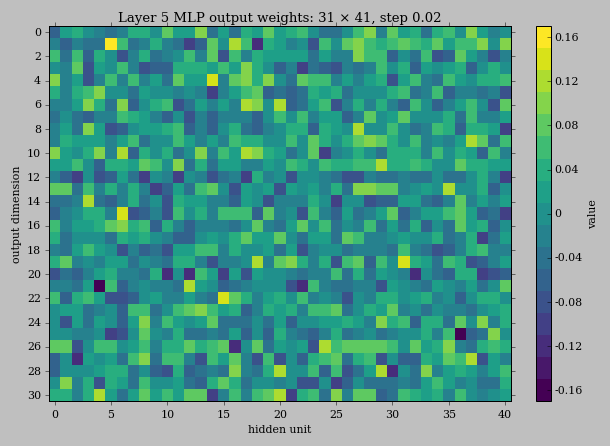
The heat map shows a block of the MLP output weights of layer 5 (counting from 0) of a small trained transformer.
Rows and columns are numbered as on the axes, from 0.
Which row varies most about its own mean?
1
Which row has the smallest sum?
12
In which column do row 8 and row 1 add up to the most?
27
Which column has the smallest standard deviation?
9
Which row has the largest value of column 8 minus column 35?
24
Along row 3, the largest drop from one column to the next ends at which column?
3
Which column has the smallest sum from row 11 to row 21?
10
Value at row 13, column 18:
0
